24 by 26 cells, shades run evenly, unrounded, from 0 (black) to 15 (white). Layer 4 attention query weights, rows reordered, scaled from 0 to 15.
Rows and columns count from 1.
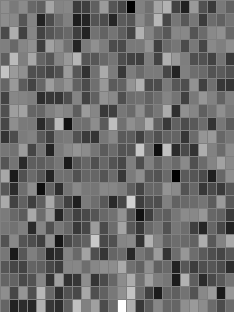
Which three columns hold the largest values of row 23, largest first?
15, 5, 10
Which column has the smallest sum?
20
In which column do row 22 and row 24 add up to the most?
14
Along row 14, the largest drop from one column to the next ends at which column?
2
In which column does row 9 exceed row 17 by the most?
16
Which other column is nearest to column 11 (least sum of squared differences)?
17
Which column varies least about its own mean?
22
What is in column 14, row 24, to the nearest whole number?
15
